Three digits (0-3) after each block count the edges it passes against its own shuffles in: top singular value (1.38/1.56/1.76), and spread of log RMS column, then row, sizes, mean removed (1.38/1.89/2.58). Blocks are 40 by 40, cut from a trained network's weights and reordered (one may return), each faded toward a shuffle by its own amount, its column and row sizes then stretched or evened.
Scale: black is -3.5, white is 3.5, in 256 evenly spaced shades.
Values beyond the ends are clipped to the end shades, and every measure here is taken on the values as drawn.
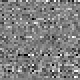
2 0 3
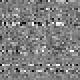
3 0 3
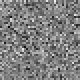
0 0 1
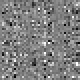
2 3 2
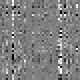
3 3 1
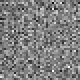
2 0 1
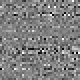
3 1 3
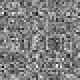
3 1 1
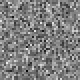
1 0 0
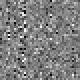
1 2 1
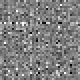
0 2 1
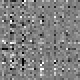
1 3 2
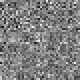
2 0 1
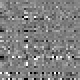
2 1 3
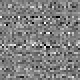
3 0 3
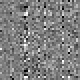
3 3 0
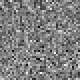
1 0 1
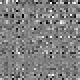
3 2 3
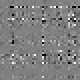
3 2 3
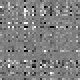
1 2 3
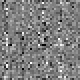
0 2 1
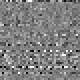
0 0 3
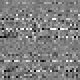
2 0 3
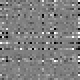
3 2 3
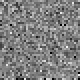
0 0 1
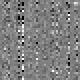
2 3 0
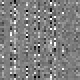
2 3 0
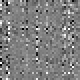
0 3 1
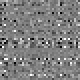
2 2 3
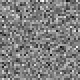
2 0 1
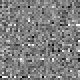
0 1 2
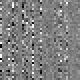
1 3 0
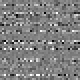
3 0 3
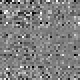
0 2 3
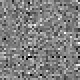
1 2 0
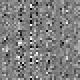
1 3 0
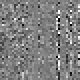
3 3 1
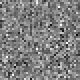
0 0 0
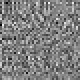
3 1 2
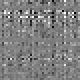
3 1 3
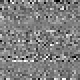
2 0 3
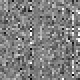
1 3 0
